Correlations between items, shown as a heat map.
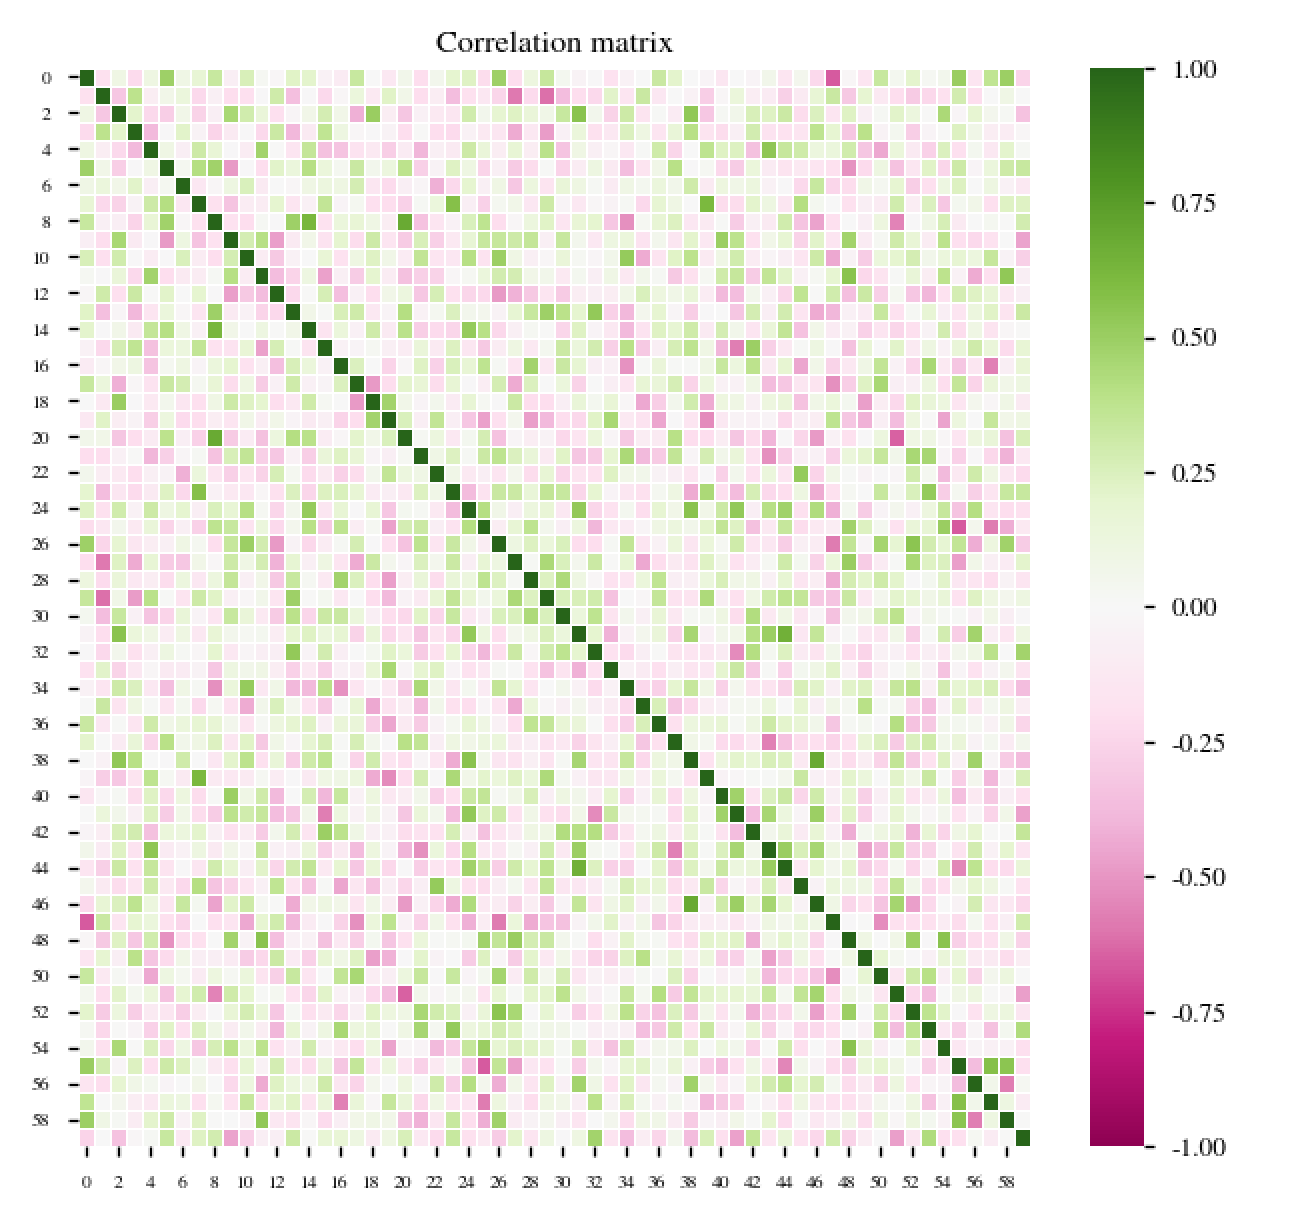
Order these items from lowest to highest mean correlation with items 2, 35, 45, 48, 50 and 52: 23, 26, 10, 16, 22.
16, 10, 23, 22, 26
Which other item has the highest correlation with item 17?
50
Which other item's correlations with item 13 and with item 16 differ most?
57
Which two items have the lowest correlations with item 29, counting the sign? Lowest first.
1, 3
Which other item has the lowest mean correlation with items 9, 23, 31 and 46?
20
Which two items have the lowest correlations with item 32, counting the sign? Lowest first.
41, 25
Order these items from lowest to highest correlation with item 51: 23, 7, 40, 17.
17, 23, 40, 7
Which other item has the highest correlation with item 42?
15
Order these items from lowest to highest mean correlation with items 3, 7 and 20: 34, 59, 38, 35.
35, 34, 38, 59
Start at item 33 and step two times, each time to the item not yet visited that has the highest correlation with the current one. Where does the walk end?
18
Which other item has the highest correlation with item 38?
46
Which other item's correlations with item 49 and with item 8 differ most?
14
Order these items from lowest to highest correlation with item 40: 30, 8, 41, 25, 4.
8, 30, 4, 25, 41
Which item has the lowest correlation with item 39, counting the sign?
19
